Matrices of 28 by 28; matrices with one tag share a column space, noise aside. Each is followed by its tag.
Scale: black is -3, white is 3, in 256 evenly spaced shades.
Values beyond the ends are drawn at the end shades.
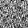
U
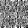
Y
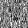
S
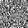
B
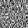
B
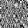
U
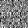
Y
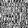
S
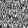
U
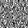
B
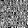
Y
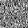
B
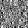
Y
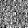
Y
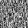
S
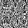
B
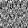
U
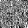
Y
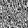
B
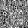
Y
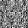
Y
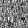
S
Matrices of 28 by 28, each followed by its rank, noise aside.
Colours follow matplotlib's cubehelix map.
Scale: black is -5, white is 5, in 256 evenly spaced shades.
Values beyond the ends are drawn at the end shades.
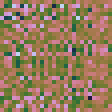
four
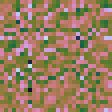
six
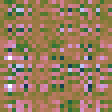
two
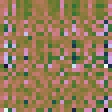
two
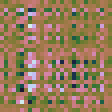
two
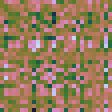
three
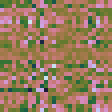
four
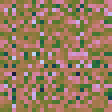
four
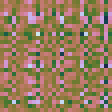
two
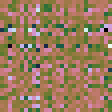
three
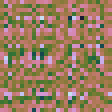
four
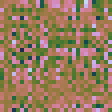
four
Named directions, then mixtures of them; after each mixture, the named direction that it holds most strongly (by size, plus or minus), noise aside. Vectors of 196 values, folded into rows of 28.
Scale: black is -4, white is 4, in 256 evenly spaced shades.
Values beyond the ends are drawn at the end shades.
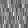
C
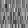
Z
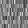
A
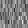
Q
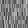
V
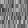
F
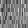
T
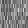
V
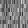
T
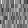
F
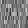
V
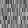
A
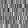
C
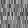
A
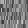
F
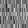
T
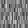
Z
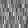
C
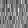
T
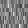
C
